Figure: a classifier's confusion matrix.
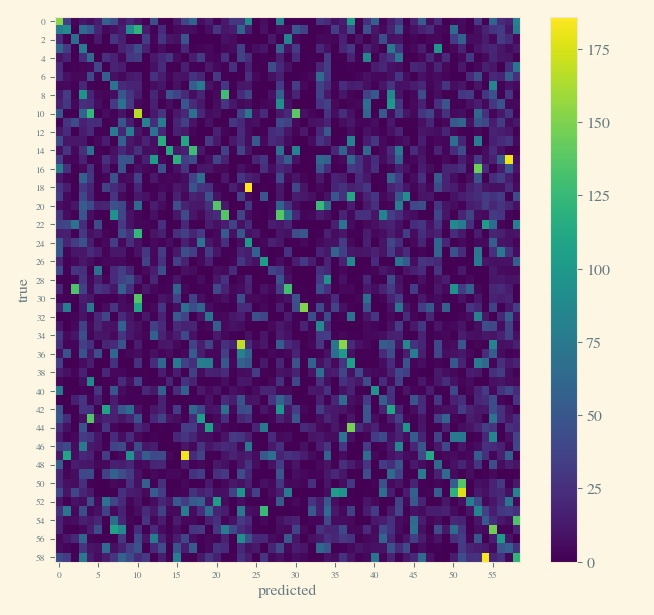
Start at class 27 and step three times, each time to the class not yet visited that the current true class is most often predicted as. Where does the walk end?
54
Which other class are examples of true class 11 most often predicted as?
13
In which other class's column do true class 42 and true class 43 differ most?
4
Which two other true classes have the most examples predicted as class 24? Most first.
18, 0
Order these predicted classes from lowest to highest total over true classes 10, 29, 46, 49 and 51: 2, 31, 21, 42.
31, 21, 42, 2
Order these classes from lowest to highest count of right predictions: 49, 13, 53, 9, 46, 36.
9, 46, 49, 53, 36, 13
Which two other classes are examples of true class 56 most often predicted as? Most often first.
23, 12
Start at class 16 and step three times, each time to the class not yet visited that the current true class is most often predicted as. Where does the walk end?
37
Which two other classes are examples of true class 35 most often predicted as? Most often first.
23, 36
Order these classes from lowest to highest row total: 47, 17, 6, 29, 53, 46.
6, 17, 46, 29, 53, 47
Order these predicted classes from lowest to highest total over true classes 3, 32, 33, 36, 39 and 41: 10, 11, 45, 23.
11, 10, 45, 23
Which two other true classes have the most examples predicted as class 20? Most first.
52, 33
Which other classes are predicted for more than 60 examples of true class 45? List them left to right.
36, 50, 51, 55
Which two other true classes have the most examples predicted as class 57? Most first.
15, 52
